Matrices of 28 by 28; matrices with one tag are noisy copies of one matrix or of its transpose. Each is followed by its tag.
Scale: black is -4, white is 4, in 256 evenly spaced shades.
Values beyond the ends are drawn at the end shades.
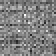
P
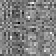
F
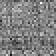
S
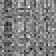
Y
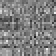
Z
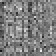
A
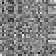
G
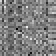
G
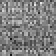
S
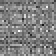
P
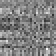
Z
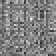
P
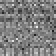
G
